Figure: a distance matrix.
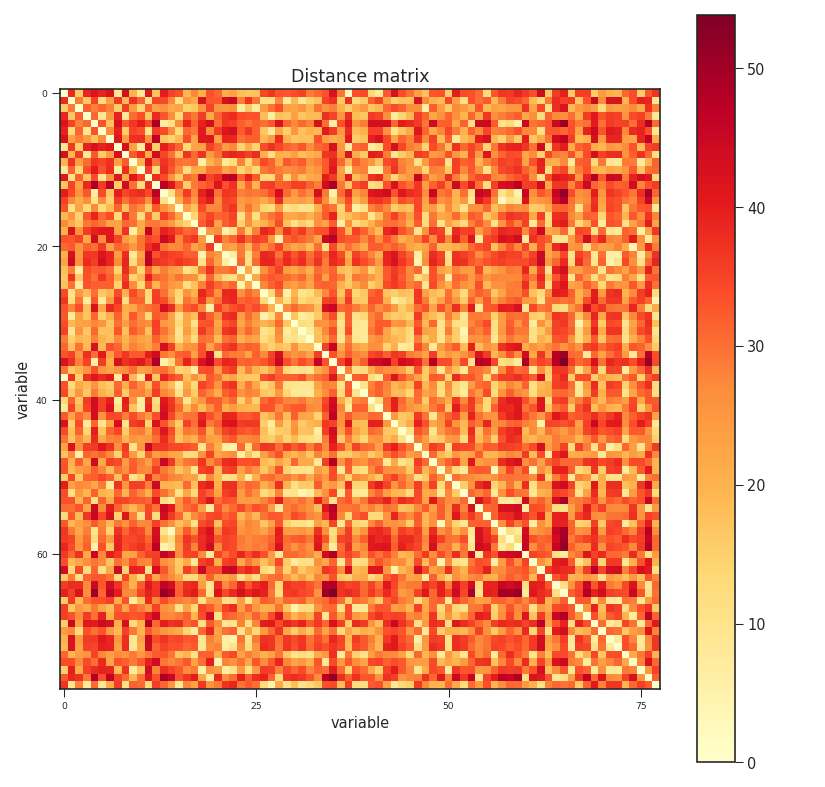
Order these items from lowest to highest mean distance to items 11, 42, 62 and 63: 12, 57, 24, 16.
16, 57, 24, 12
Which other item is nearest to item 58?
53
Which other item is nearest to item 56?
49
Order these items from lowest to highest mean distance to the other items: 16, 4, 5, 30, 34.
30, 16, 5, 34, 4
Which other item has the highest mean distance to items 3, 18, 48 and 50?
35
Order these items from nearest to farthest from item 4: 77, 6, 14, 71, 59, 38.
59, 14, 6, 38, 77, 71
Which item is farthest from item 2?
65
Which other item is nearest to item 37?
0
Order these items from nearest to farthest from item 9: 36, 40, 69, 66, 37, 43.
66, 69, 37, 40, 36, 43
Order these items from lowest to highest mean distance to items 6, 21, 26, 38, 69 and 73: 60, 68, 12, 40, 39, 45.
39, 45, 68, 40, 60, 12
